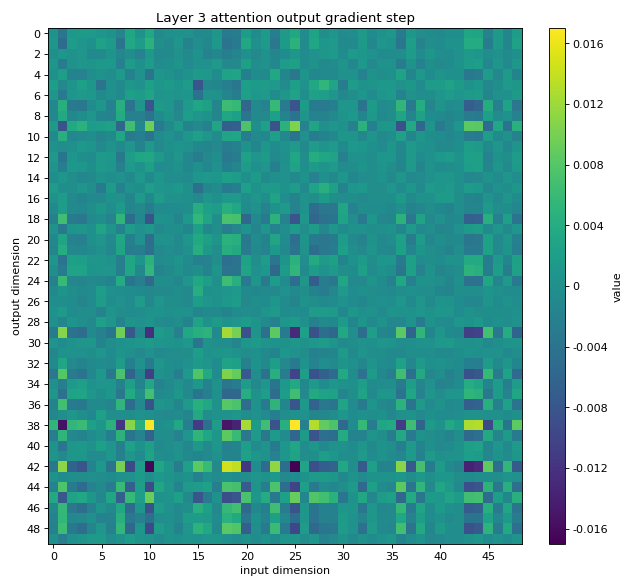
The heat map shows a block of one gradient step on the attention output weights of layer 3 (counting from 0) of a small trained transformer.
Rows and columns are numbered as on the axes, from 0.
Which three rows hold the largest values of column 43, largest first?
38, 9, 45
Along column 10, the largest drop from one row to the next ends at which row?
39
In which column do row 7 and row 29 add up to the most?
18
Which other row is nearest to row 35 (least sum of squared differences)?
22
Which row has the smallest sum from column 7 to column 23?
2
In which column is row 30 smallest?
15
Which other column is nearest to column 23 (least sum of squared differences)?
36
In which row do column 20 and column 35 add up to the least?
42
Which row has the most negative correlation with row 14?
11
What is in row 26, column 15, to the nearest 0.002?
0.002
